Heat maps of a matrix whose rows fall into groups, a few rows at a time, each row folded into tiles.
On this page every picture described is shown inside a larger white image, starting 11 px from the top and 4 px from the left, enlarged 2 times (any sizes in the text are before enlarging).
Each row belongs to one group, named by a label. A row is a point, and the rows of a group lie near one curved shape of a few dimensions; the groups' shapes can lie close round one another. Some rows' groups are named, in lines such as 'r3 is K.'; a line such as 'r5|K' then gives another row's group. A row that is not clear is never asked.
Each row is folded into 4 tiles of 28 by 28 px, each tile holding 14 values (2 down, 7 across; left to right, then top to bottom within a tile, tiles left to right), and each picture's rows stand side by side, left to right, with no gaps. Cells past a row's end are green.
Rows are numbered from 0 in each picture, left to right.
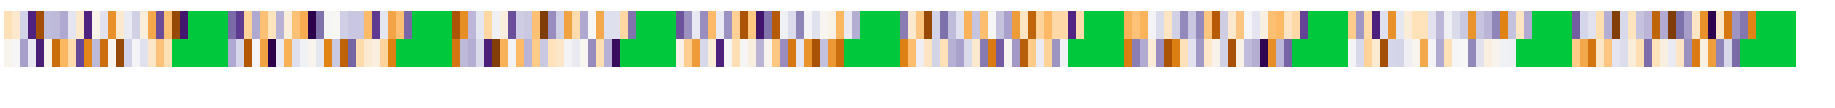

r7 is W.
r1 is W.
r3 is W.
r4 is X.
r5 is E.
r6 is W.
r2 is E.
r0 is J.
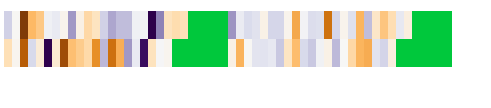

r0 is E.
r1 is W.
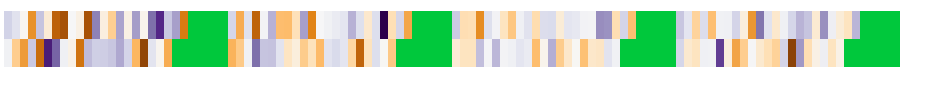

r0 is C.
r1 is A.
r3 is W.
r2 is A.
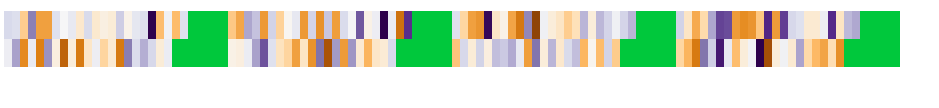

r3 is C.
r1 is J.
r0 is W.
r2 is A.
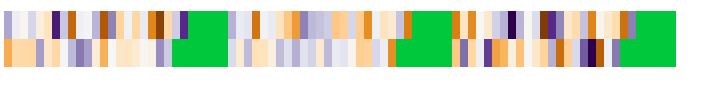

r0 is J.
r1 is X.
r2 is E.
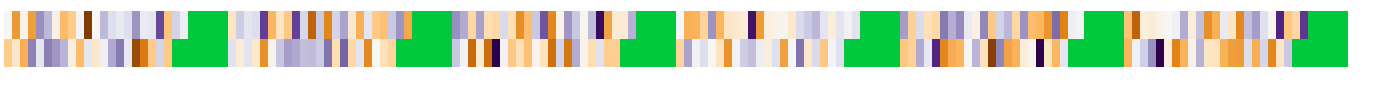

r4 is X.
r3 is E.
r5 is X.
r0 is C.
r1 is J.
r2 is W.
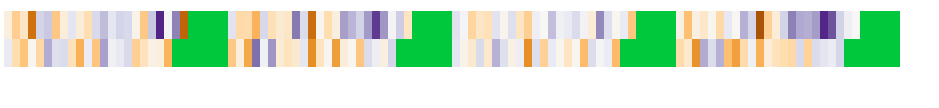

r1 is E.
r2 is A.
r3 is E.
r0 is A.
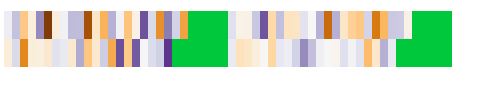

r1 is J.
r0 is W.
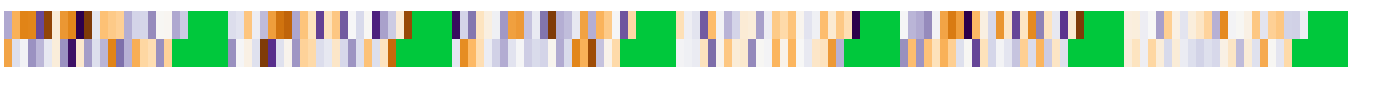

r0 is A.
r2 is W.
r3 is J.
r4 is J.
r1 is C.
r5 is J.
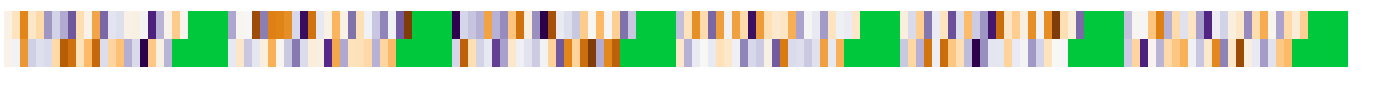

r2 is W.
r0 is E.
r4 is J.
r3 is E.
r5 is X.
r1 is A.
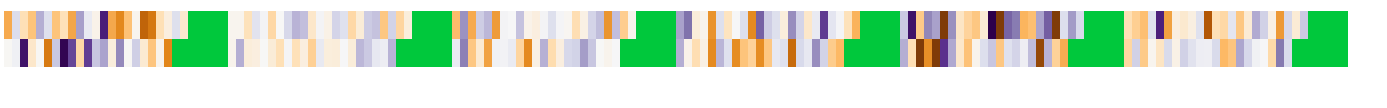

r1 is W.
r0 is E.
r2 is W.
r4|W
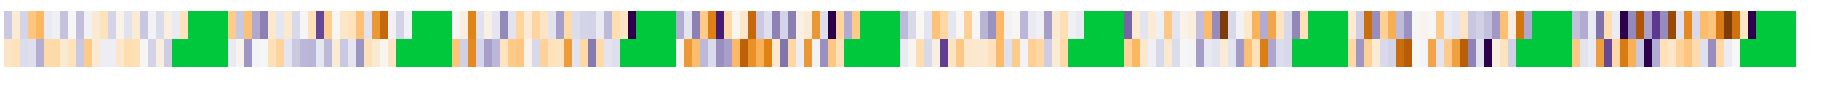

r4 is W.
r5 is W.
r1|J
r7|J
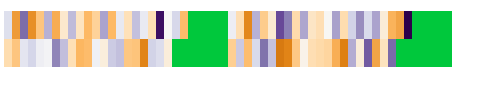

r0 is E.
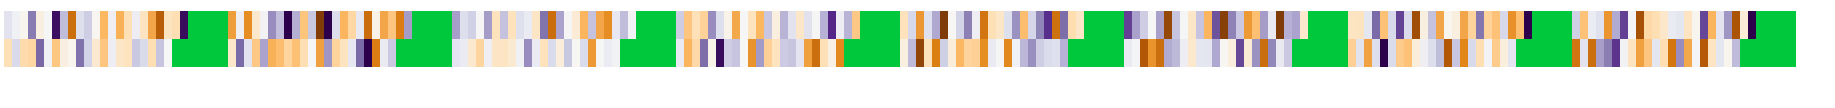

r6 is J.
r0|J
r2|J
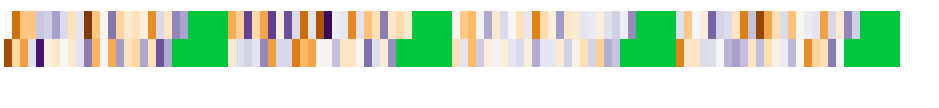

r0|X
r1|E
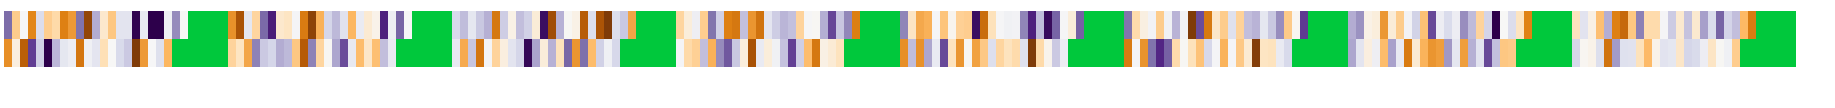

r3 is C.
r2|J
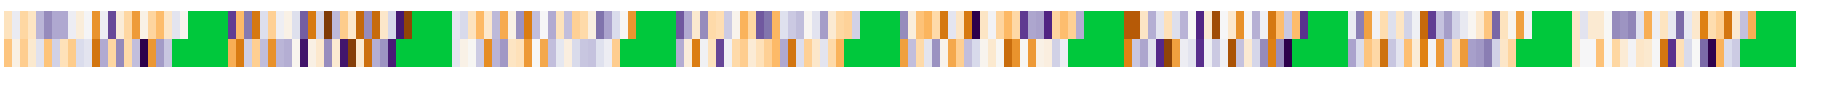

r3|W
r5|E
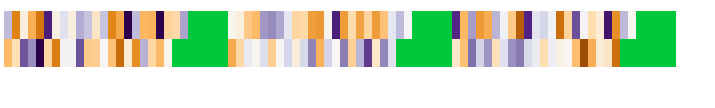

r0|X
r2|X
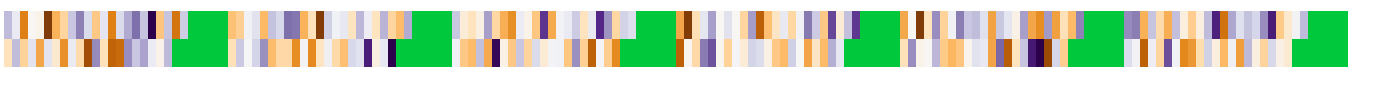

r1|E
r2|C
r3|X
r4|E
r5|W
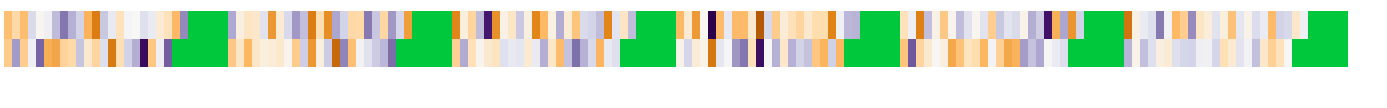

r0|E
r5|J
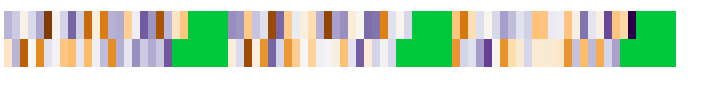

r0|W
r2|X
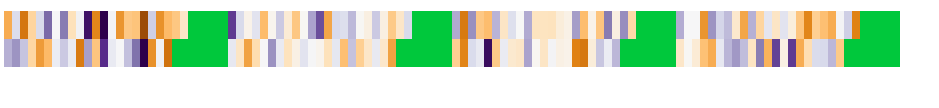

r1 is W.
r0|E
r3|X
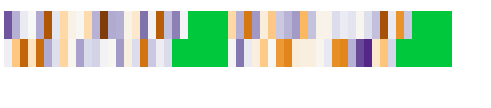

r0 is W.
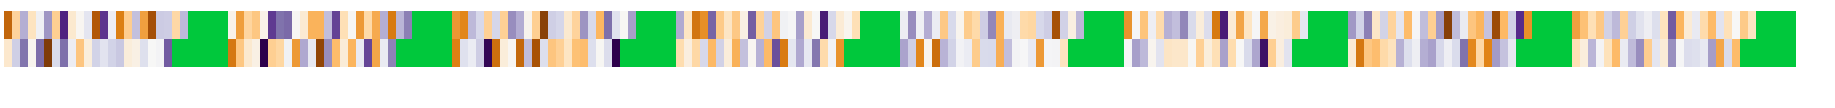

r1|X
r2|E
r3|E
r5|E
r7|E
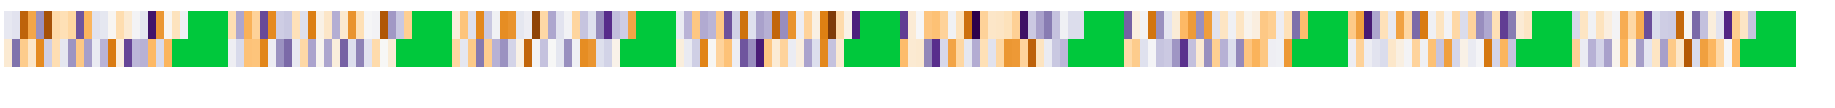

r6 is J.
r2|C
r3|J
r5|X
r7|X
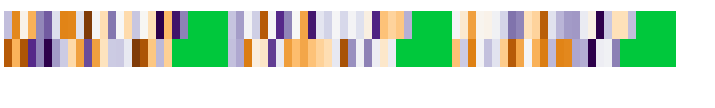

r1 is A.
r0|C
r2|E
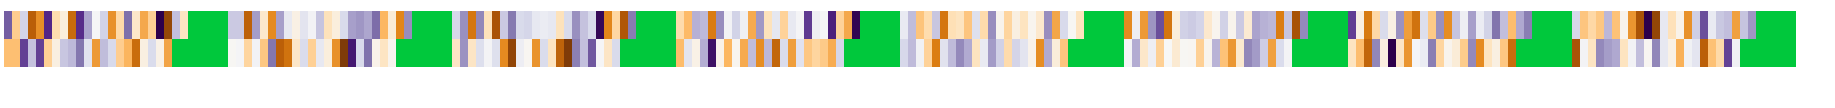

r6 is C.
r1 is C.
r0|X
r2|C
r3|J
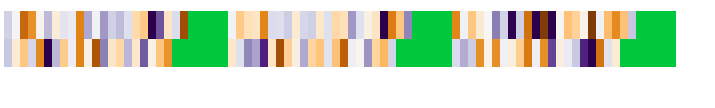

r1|X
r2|E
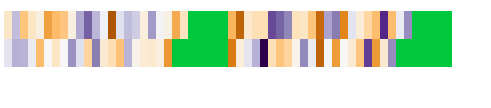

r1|X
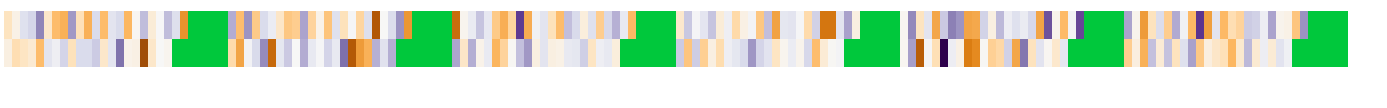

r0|J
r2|J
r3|J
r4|A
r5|A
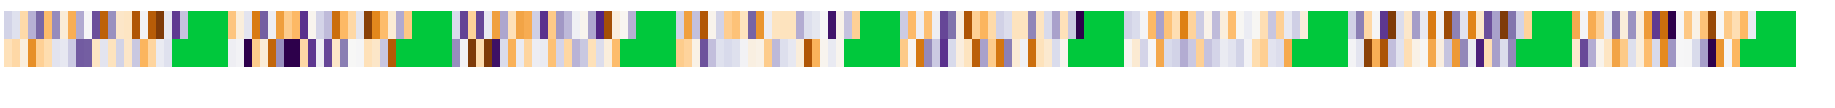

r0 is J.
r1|E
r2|W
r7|E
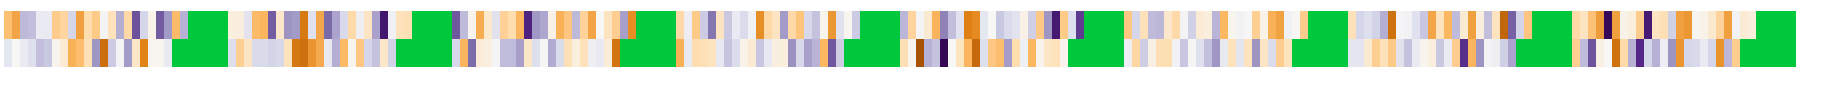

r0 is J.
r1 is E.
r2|X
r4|A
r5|J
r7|E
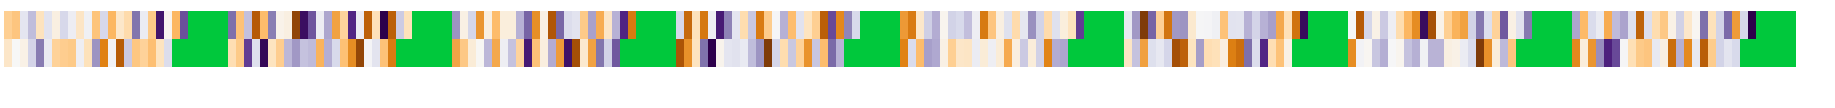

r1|X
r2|W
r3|X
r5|C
